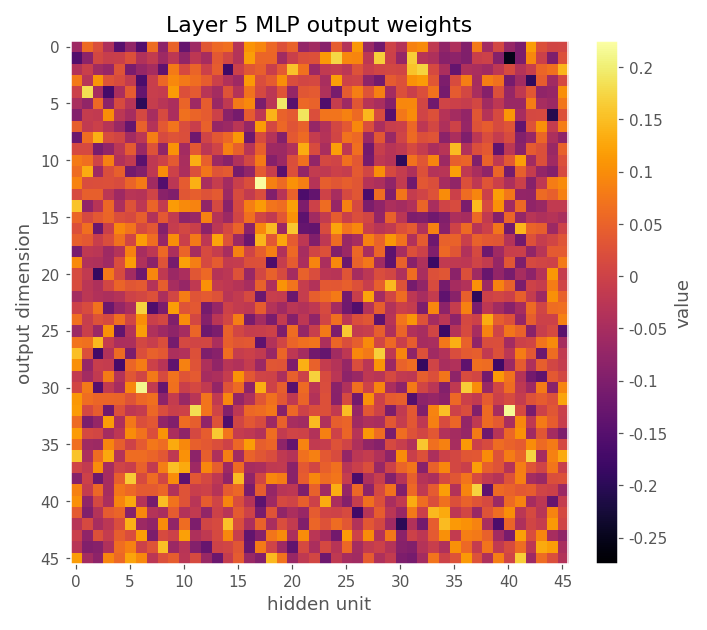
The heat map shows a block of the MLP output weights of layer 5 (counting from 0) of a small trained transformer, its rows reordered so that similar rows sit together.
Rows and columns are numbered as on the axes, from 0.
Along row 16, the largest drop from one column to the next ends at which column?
21
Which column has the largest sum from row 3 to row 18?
17
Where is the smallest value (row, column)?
1, 40
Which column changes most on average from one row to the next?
2
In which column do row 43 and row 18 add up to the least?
24
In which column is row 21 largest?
29
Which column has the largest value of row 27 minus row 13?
27
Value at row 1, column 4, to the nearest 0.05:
0
